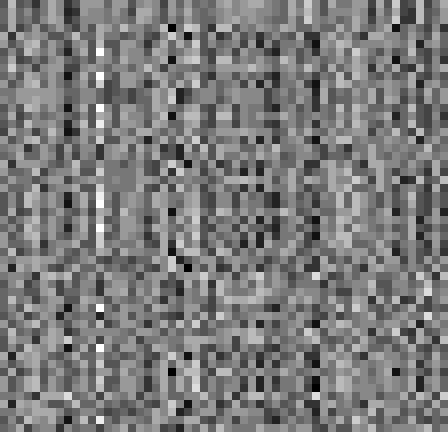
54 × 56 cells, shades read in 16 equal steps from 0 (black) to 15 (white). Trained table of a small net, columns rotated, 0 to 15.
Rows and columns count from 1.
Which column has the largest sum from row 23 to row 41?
13
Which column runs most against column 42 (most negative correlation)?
20
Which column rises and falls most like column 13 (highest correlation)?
43
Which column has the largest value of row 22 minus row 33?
23
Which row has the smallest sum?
34
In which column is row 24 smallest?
33
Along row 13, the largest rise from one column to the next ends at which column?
41
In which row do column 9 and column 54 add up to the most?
50
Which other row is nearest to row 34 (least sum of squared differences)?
45
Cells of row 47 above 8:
16
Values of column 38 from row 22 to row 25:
7 6 7 5
